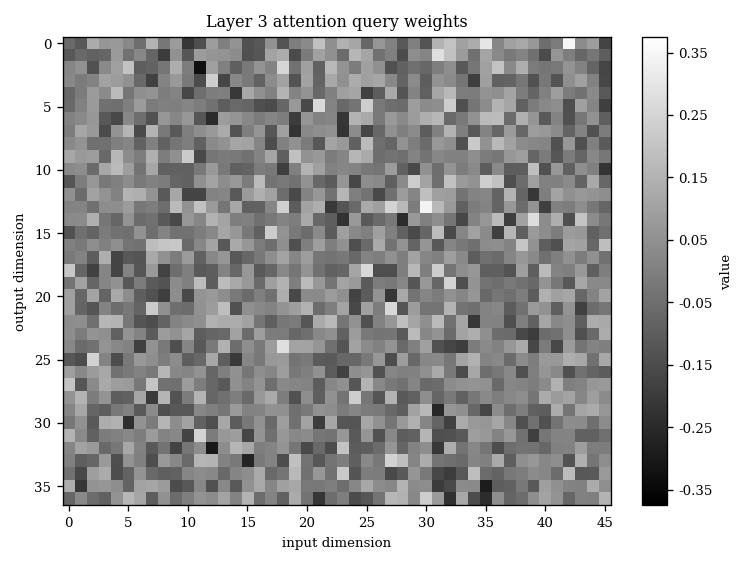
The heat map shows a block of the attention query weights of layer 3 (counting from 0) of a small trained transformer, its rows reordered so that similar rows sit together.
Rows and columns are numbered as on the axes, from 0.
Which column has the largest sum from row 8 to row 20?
20
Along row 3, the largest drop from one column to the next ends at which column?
13
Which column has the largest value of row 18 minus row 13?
40
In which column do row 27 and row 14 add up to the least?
28
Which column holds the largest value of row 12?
30
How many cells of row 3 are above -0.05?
31
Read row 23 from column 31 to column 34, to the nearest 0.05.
0.05 -0.05 0.1 0.15
